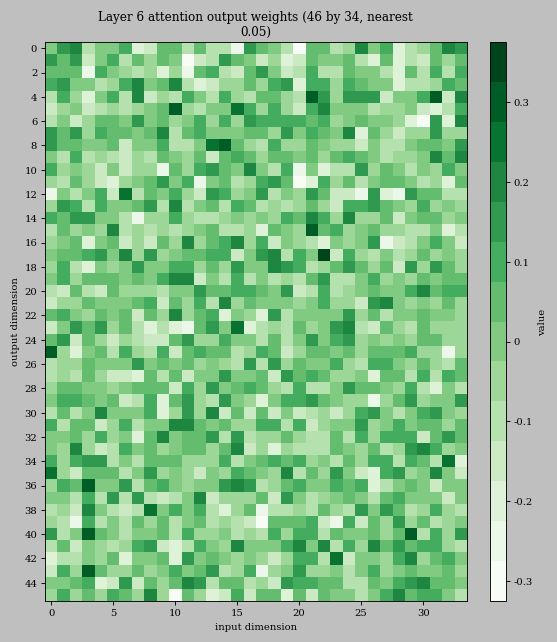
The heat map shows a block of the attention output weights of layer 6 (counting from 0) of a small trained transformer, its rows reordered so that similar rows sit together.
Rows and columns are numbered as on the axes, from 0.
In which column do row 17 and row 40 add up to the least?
15
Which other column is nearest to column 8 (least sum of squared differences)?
27
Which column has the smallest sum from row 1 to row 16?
28
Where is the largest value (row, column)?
17, 22
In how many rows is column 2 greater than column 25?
20
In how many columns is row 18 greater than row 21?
16
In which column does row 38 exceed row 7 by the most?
25
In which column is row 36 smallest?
26
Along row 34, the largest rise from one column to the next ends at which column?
32
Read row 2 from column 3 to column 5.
-0.25 0.1 0
